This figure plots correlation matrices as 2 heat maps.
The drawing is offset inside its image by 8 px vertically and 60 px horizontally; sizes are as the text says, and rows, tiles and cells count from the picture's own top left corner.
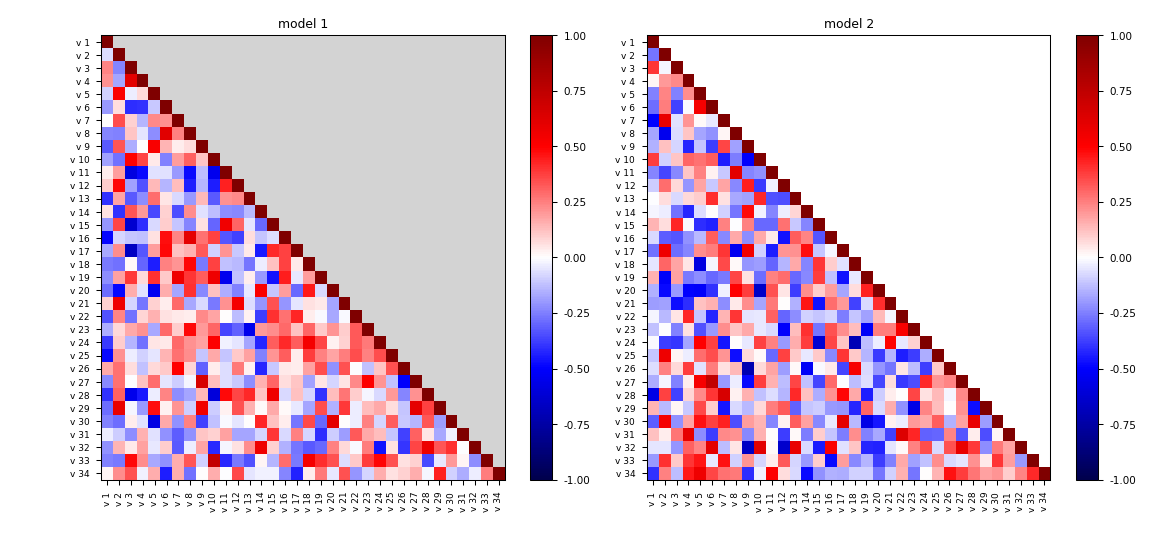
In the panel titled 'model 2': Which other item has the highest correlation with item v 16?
v 32
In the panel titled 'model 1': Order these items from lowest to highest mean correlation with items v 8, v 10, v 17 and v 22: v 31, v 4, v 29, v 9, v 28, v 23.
v 28, v 29, v 4, v 31, v 9, v 23
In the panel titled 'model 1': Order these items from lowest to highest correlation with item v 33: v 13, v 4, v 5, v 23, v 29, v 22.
v 13, v 5, v 29, v 22, v 4, v 23
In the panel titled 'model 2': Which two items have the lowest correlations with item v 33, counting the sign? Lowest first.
v 16, v 20
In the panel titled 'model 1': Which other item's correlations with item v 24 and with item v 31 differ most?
v 19
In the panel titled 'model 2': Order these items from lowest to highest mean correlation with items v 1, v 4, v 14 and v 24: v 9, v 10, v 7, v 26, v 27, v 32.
v 7, v 26, v 9, v 27, v 32, v 10
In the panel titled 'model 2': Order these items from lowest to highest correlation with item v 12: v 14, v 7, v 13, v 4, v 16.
v 16, v 13, v 4, v 14, v 7
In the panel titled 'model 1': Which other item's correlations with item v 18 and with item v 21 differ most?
v 2
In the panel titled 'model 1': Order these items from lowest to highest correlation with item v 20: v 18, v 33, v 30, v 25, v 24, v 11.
v 11, v 24, v 25, v 33, v 18, v 30
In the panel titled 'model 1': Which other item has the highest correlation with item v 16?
v 8
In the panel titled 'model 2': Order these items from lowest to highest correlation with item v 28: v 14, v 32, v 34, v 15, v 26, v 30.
v 15, v 26, v 14, v 34, v 32, v 30
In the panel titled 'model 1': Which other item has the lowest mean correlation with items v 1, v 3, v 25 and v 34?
v 17
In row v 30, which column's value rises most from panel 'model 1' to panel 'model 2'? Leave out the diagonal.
v 5
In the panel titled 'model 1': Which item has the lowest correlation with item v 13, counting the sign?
v 23
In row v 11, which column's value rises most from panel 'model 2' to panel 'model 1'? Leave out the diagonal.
v 15
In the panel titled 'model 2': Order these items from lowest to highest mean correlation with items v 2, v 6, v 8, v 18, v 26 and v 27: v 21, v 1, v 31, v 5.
v 1, v 21, v 31, v 5
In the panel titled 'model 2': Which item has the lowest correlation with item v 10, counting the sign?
v 20
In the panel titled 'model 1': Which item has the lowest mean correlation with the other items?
v 1
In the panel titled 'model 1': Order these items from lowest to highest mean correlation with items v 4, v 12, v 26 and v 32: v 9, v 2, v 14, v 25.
v 9, v 14, v 25, v 2
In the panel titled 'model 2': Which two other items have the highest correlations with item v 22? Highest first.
v 31, v 23
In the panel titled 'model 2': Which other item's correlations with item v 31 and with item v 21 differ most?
v 4
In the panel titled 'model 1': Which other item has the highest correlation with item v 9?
v 27
